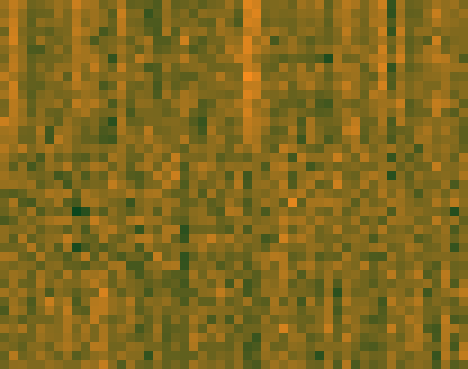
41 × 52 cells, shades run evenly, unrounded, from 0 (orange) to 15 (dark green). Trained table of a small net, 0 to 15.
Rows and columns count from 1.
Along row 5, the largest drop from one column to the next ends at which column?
49
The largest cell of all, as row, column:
24, 9
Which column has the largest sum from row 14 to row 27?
21
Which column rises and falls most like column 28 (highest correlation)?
29
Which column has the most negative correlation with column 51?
4
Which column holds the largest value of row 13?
15
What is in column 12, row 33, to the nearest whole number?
2
